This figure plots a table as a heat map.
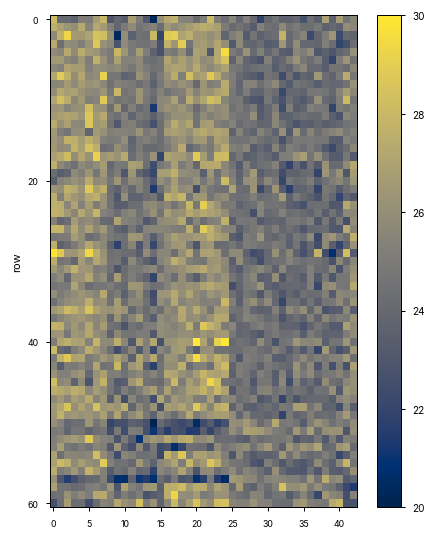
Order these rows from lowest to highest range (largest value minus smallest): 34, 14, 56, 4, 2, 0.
14, 34, 56, 4, 0, 2
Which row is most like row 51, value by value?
50
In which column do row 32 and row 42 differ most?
20
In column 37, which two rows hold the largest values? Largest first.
29, 53
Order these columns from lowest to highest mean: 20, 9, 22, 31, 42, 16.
31, 9, 42, 20, 16, 22
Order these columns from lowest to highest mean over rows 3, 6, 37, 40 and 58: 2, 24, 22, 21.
22, 2, 21, 24
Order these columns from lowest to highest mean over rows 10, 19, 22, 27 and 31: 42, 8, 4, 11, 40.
40, 8, 11, 42, 4
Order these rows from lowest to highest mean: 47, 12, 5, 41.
41, 47, 12, 5
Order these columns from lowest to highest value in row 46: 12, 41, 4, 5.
12, 5, 41, 4
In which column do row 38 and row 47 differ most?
21
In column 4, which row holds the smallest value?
57
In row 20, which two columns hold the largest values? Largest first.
24, 5
